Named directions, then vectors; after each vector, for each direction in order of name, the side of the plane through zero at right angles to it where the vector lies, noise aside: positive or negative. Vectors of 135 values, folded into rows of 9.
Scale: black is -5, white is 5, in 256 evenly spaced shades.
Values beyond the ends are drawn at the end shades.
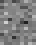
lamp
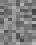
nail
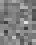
negative, positive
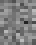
positive, negative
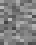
negative, negative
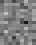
positive, negative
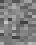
positive, positive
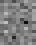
positive, negative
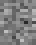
positive, negative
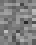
positive, negative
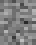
positive, negative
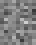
negative, positive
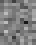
positive, negative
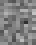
positive, negative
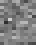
negative, negative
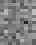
positive, negative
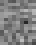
positive, negative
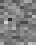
positive, positive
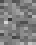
positive, positive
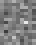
negative, positive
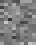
positive, positive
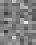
negative, positive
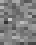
negative, negative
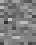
negative, negative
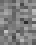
positive, negative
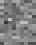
negative, negative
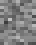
negative, negative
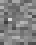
negative, negative
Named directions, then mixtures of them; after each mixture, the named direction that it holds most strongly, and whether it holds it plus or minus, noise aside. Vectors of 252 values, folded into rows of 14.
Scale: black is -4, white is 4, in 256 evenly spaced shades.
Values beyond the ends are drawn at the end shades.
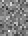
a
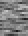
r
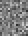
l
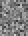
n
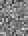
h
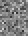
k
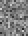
h, minus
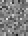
a, plus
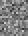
k, minus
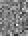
l, minus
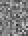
l, plus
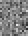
l, minus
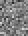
h, plus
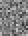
l, minus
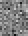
l, minus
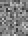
l, plus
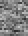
r, plus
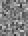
n, minus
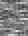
r, minus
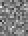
k, minus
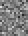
k, minus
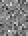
a, plus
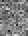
a, minus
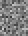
h, plus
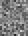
n, minus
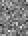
a, plus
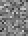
k, minus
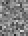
n, minus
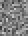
h, plus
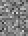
k, minus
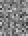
l, minus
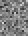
k, plus
